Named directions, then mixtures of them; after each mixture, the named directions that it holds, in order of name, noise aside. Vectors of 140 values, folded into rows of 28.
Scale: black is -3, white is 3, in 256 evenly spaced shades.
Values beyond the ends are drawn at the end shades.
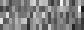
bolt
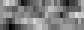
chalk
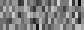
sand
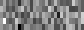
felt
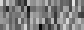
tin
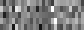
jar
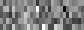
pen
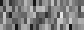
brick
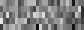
bolt, sand.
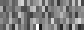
jar, sand.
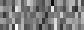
jar.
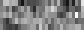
chalk, sand.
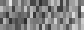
bolt.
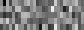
jar, pen.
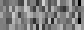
sand.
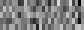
sand.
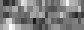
chalk.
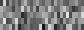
felt, pen, tin.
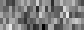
chalk, pen.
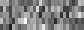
bolt, chalk, pen.
